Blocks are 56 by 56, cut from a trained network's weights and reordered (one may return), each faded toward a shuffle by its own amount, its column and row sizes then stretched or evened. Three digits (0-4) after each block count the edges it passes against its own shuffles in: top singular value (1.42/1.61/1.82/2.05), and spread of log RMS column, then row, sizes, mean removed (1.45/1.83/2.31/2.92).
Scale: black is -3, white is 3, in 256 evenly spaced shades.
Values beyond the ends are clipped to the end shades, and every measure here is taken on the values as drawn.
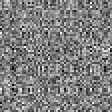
4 1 2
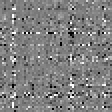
2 3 3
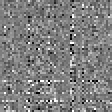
1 3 3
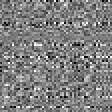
4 0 4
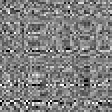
4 0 4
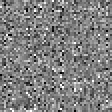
1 3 0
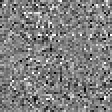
0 2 2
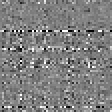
2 2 4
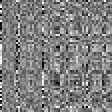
4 4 0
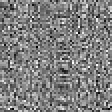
3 2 0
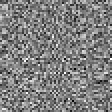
4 1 1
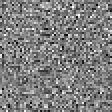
1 0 2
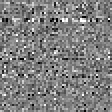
2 2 3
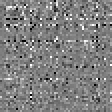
2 3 3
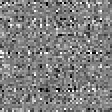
1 3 4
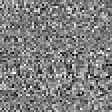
2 0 3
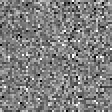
0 2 1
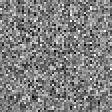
0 1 1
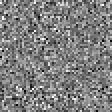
0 1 1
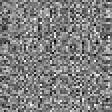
4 3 0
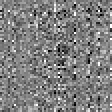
2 4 1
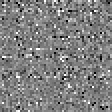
0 2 2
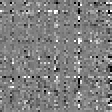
1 4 3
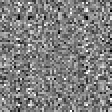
3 2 0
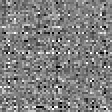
2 3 3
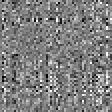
3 4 2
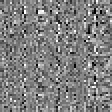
4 4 1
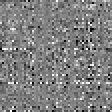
1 4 3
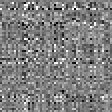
3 3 4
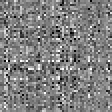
4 4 2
